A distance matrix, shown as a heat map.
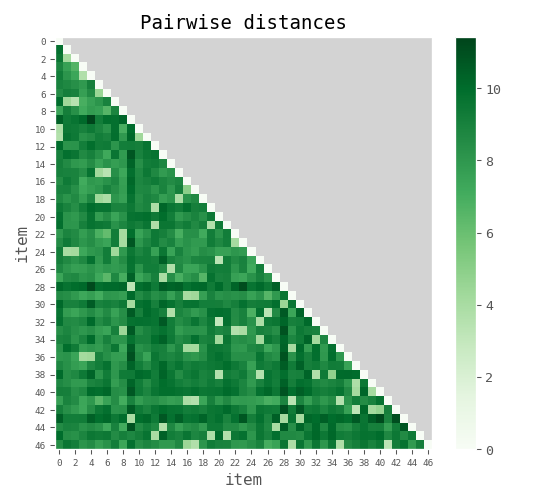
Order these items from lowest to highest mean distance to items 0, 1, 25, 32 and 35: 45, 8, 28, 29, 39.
29, 8, 39, 45, 28
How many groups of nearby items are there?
12
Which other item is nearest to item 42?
37
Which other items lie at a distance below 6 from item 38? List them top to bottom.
20, 25, 32, 34
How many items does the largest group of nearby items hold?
6
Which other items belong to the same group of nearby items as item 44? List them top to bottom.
13, 27
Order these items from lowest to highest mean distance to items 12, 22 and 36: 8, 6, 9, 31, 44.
8, 6, 44, 31, 9
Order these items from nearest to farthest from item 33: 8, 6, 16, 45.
8, 6, 16, 45
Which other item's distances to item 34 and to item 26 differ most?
31
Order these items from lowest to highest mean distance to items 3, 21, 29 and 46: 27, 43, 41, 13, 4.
41, 4, 27, 13, 43
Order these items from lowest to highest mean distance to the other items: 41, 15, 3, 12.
41, 3, 15, 12
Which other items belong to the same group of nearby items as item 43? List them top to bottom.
9, 28, 30
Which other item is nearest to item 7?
2
